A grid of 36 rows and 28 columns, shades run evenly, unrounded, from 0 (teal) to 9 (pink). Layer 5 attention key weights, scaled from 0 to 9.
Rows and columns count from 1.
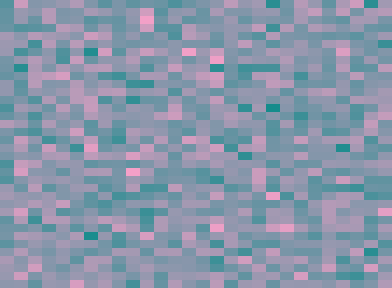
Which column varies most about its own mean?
16
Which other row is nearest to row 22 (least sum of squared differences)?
2
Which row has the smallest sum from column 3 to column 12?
27
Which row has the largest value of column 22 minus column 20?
1
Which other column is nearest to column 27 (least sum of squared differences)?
23
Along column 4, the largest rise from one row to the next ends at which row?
19
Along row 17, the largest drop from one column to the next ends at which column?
7
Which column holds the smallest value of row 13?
10
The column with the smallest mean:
9
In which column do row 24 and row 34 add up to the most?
3
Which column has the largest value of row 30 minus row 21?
11
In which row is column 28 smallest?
6
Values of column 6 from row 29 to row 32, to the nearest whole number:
3 6 5 4
